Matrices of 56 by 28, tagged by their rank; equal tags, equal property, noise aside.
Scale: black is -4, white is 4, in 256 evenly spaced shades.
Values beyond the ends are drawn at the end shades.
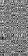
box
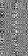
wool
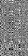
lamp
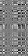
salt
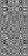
wool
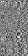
lamp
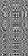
wool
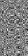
lamp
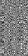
box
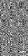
box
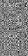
lamp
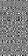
wool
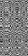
wool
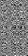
box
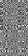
lamp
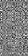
box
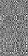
wool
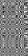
salt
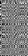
salt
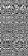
wool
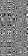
lamp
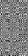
wool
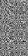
box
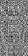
box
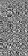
box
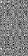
box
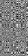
wool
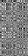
wool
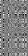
salt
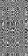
wool
